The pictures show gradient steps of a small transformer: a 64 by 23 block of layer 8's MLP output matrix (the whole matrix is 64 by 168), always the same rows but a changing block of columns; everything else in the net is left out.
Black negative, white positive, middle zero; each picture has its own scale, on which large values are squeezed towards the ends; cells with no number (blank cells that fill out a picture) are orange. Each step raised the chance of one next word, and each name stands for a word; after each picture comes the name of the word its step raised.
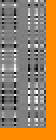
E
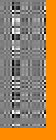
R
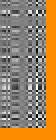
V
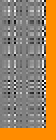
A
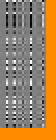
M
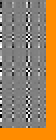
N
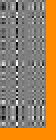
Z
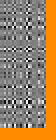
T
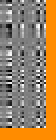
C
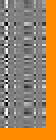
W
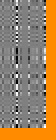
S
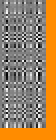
N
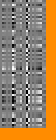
E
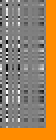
E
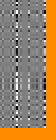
V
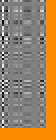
A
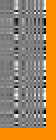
R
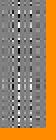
V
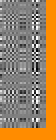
E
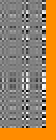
V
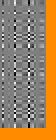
N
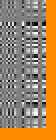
W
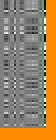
R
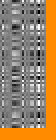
C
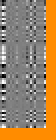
S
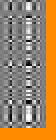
Z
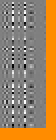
T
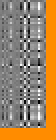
Z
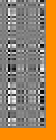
E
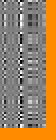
M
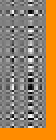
V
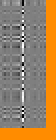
N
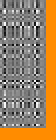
W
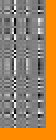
R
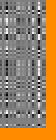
R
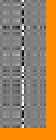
C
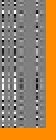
V
